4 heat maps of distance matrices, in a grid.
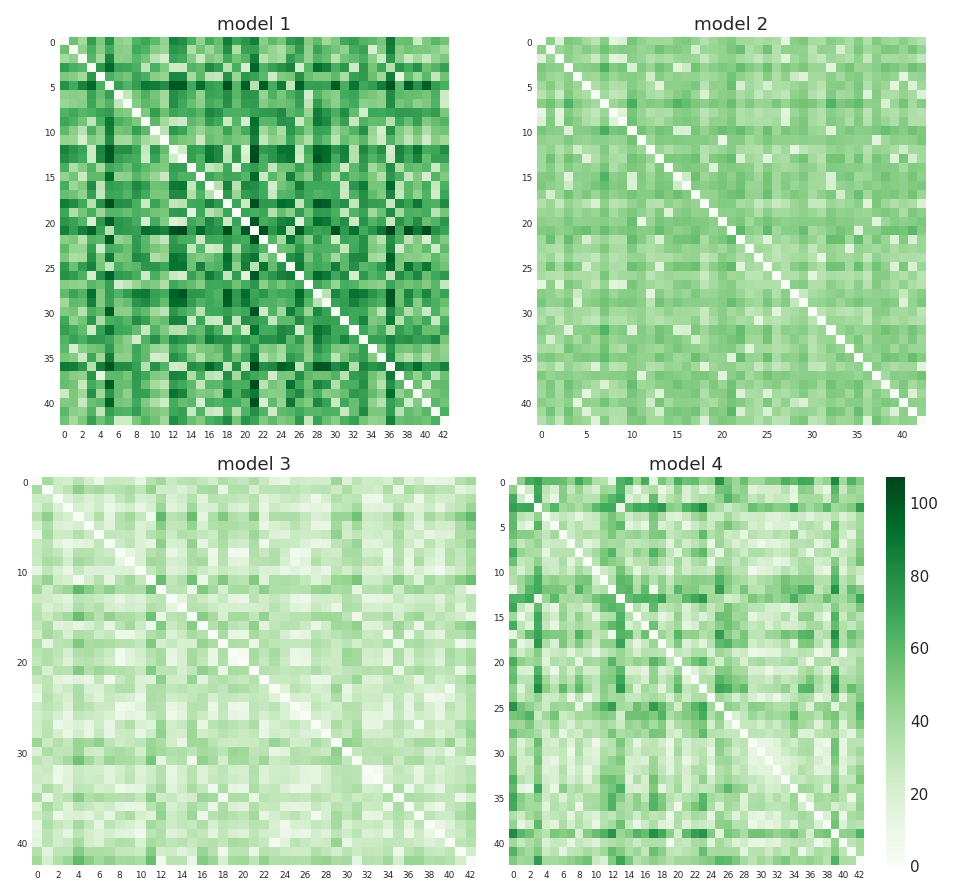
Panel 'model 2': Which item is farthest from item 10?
7
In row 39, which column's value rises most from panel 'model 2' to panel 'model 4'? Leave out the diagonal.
22
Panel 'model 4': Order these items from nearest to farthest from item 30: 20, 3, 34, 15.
15, 34, 20, 3
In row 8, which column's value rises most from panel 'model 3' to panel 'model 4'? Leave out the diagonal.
17
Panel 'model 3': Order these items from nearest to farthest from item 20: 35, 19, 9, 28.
19, 9, 28, 35
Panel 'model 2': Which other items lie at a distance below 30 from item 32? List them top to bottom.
3, 10, 15, 16
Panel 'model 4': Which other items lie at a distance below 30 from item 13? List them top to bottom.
3, 26, 27
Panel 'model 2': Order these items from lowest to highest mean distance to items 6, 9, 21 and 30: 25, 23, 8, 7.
8, 23, 25, 7
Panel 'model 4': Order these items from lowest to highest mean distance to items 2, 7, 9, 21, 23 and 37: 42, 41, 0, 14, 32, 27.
32, 14, 27, 41, 42, 0
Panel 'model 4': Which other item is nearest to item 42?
11
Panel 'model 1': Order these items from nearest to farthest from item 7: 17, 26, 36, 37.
37, 17, 26, 36
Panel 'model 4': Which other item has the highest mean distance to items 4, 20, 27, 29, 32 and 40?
0
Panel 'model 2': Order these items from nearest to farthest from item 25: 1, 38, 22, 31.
22, 31, 38, 1
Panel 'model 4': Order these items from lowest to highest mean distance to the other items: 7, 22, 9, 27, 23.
7, 9, 27, 22, 23
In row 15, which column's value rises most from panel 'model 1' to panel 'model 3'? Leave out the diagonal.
11
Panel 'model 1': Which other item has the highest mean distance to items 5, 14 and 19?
36
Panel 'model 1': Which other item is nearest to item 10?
35
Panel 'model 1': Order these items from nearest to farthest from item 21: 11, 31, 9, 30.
31, 11, 9, 30
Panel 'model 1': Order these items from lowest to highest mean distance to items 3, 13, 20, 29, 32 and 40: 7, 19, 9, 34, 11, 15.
9, 11, 15, 34, 7, 19
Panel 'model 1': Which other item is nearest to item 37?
4
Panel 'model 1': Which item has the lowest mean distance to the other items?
11
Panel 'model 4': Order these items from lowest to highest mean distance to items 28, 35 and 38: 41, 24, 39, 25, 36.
41, 36, 24, 25, 39
